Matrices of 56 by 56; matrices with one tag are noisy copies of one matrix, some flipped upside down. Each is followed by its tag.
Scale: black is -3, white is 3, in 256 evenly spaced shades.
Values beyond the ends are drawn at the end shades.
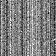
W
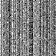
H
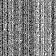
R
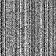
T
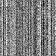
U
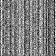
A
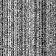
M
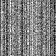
W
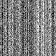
R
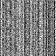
A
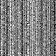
W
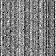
A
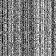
R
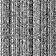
H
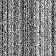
R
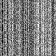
R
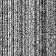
M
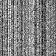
M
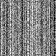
W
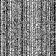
W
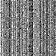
H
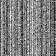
W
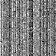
H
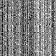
R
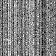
M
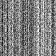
R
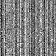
T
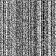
U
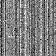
T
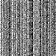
H
